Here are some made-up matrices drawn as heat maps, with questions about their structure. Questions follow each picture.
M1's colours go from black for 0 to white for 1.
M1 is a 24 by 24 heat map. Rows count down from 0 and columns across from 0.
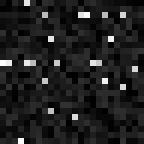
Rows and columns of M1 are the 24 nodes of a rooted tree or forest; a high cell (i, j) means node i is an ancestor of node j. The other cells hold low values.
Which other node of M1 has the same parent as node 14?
13
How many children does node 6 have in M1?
1
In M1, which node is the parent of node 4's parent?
10
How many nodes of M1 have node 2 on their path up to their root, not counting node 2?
5
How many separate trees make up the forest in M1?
7
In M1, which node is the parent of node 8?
18
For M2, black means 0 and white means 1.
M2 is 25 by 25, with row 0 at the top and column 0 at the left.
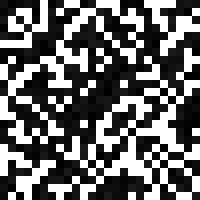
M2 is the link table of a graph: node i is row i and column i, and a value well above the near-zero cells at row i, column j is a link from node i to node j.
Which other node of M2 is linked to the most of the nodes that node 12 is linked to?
node 20
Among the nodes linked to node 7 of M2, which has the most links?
node 16
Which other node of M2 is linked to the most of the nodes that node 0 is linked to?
node 17
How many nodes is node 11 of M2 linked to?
6
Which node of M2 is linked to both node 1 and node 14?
node 5
